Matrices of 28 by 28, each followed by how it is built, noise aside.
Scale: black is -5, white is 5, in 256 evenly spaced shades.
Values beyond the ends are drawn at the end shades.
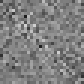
banded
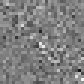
banded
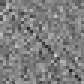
diagonal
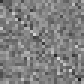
diagonal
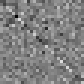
diagonal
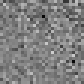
upper triangular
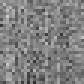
blocks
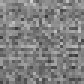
blocks
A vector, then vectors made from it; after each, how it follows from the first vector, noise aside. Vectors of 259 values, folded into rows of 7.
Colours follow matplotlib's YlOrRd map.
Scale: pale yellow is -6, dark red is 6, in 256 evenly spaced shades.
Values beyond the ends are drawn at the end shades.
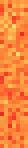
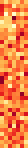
scaled up.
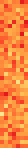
wrapped around.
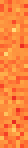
reversed, negated, partly zeroed.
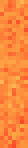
wrapped around, negated, shrunk.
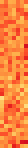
wrapped around.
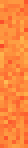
wrapped around, shrunk.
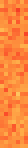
reversed, shrunk.
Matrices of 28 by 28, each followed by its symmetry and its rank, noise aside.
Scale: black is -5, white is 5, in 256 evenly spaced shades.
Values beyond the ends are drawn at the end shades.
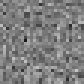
no symmetry, rank six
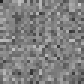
symmetric, rank six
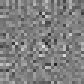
antisymmetric, rank six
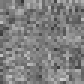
antisymmetric, rank six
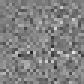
no symmetry, rank six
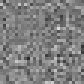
antisymmetric, rank six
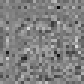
no symmetry, rank six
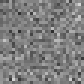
no symmetry, rank six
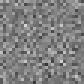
symmetric, rank six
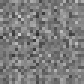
no symmetry, rank five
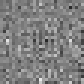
no symmetry, rank four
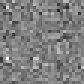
no symmetry, rank five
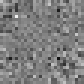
symmetric, rank five
